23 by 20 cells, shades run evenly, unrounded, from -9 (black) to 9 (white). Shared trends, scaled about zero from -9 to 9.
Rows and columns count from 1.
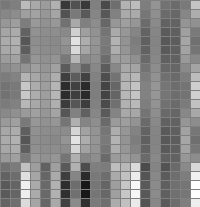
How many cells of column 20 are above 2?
13
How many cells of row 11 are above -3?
16
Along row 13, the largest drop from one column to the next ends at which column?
7
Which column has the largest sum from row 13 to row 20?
8
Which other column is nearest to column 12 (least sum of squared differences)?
19
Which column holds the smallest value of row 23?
9
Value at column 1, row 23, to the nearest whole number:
-2
